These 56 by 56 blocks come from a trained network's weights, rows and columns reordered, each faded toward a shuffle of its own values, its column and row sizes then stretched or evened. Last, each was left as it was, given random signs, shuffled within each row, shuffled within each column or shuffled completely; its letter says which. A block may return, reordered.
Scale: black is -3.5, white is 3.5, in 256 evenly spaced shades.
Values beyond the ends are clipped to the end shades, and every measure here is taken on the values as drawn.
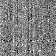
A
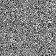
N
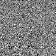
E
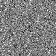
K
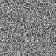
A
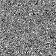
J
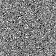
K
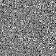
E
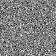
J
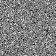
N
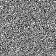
J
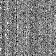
N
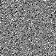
N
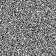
K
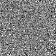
E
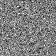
K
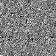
E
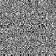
A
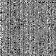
A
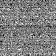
J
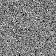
K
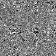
E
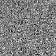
E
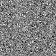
J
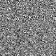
E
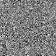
E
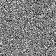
K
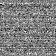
J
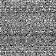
A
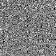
E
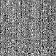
A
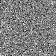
K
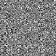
A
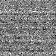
J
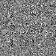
E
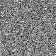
K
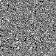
E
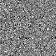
E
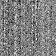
N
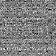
A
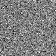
K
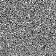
J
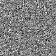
N
